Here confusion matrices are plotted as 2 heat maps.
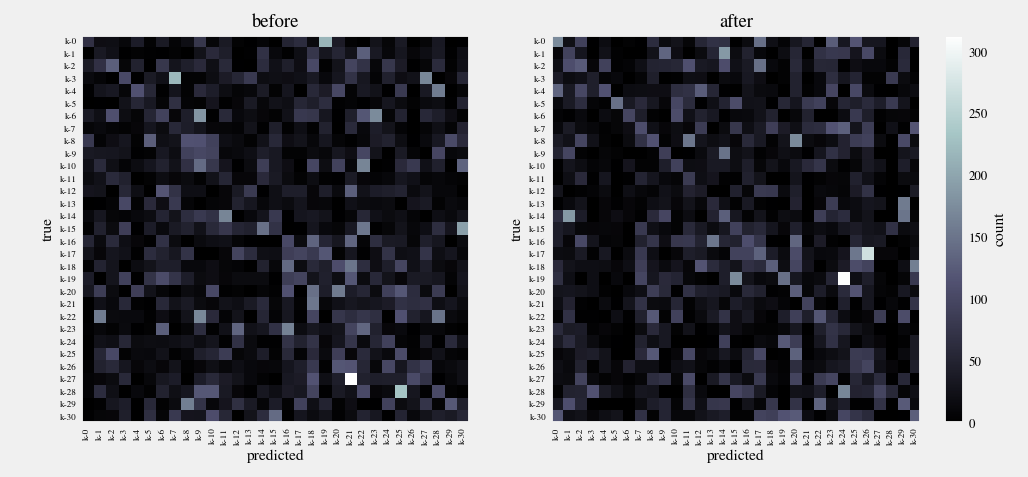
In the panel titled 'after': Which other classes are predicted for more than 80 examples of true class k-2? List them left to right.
k-1, k-4, k-11, k-14, k-17
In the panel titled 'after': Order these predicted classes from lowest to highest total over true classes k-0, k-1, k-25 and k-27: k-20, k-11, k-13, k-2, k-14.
k-13, k-11, k-2, k-20, k-14
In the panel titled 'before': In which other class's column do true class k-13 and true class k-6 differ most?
k-9
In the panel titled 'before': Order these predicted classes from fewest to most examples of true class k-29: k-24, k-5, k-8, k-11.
k-11, k-5, k-24, k-8
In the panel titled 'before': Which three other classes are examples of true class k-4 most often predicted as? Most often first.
k-28, k-20, k-25
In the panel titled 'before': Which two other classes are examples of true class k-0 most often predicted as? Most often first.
k-19, k-9
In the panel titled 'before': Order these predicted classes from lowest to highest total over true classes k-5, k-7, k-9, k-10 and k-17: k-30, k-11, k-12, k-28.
k-11, k-12, k-28, k-30
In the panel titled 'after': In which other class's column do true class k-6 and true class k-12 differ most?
k-10
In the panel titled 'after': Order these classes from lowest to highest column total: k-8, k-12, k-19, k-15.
k-19, k-12, k-15, k-8
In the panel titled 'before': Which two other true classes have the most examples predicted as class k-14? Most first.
k-15, k-10
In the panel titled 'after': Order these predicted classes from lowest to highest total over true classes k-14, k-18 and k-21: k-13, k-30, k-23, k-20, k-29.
k-23, k-20, k-13, k-29, k-30
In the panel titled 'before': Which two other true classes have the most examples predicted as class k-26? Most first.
k-27, k-10
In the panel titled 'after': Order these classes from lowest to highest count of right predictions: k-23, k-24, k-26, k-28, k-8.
k-24, k-28, k-23, k-26, k-8
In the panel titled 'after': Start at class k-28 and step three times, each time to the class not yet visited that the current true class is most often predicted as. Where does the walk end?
k-15
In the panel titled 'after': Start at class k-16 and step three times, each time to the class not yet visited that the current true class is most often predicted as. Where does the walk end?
k-22
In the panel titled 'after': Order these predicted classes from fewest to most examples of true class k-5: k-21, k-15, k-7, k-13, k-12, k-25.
k-12, k-13, k-25, k-7, k-21, k-15
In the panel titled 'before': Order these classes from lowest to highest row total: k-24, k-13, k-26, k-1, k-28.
k-13, k-1, k-24, k-26, k-28
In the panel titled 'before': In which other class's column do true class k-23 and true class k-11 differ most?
k-16
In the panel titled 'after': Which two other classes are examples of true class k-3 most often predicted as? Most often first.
k-28, k-23
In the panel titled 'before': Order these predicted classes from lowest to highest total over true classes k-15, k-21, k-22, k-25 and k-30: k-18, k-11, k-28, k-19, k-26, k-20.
k-19, k-26, k-20, k-11, k-28, k-18
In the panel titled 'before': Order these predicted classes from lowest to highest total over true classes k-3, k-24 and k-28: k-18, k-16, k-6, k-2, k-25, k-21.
k-2, k-6, k-16, k-21, k-18, k-25
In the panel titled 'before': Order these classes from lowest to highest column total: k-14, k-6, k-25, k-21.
k-14, k-6, k-25, k-21
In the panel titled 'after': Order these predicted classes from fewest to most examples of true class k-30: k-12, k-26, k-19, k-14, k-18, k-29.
k-29, k-12, k-14, k-26, k-18, k-19
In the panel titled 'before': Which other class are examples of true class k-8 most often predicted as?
k-5
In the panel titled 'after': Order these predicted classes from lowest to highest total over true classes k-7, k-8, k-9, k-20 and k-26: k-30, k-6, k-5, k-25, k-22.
k-5, k-6, k-22, k-30, k-25
